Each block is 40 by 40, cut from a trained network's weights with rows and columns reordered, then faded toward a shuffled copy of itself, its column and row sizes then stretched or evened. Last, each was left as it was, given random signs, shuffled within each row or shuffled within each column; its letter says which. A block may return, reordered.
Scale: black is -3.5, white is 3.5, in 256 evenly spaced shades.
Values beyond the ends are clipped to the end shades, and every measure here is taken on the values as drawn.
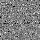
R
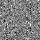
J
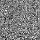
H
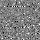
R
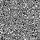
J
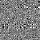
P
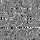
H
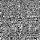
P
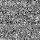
R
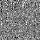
P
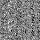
J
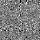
H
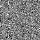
J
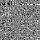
P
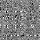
P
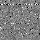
R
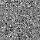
H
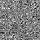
P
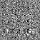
P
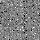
J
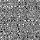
P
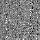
J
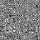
P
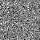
J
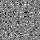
P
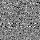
R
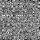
P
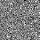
J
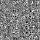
P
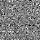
H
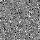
J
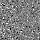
J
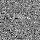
R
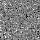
J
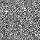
H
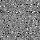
R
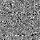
R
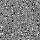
J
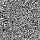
J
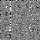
P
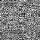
P
